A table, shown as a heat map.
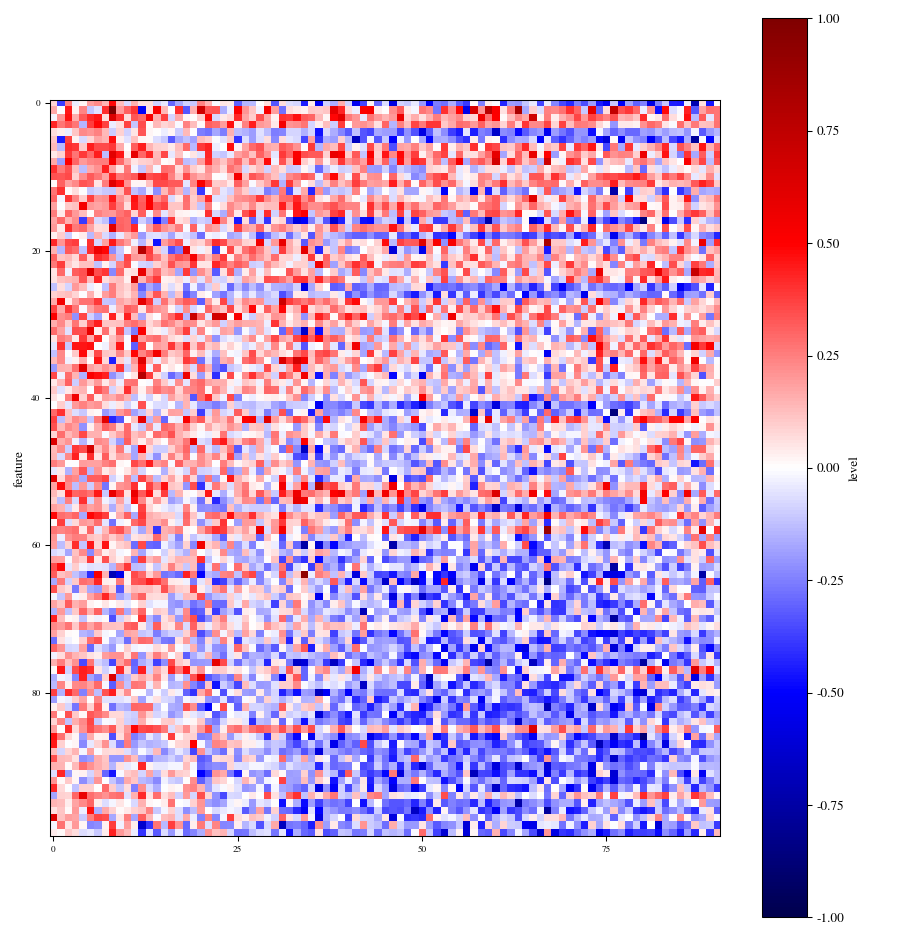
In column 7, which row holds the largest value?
43
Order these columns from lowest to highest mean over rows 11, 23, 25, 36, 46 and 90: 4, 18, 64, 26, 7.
64, 26, 18, 7, 4
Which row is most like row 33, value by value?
77
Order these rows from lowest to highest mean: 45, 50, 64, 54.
64, 50, 54, 45
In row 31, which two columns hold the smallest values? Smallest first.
34, 36
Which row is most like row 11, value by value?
17
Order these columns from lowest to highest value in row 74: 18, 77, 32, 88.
88, 77, 32, 18
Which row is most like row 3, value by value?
56
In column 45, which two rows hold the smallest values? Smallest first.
65, 91
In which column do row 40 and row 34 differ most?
67
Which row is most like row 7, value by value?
53
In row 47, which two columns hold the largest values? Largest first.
5, 12
